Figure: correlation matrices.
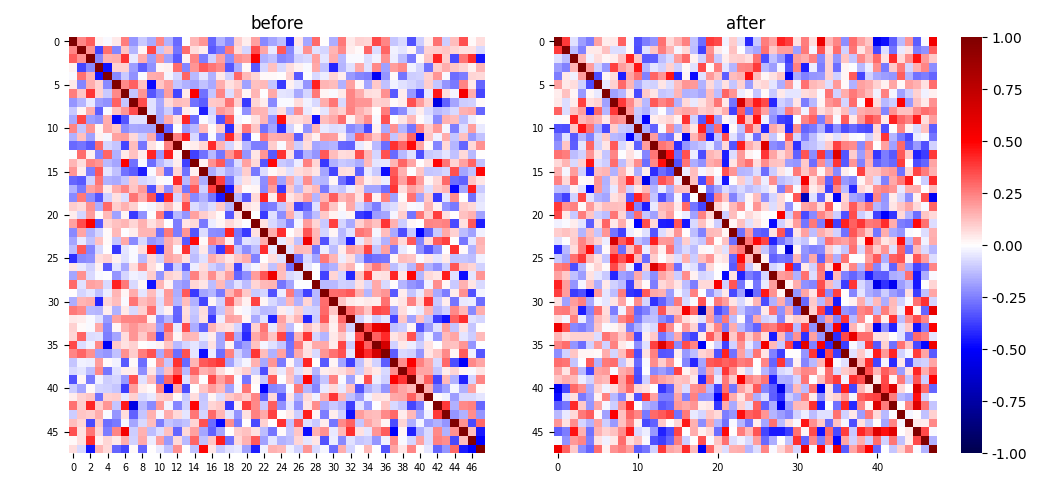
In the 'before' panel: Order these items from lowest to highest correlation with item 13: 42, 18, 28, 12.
28, 42, 12, 18
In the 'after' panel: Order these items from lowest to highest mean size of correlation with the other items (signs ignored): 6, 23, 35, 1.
6, 1, 23, 35
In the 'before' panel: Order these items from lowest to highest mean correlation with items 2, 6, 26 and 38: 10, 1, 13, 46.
13, 10, 1, 46
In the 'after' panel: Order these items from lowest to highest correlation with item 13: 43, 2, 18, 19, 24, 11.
18, 11, 2, 24, 19, 43
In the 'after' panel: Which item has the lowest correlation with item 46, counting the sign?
35
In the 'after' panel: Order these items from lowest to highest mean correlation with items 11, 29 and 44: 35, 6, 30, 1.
30, 6, 1, 35
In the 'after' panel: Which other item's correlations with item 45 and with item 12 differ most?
26
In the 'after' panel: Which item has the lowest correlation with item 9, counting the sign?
11
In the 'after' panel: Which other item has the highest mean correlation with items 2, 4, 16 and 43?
9
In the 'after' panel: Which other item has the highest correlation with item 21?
34
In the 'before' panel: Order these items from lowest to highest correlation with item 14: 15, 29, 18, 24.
29, 18, 24, 15
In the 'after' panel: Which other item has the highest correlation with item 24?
4
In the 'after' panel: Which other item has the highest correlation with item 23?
7
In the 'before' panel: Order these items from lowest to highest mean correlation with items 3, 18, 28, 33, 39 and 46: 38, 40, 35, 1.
40, 1, 38, 35
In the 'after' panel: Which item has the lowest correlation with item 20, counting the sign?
41
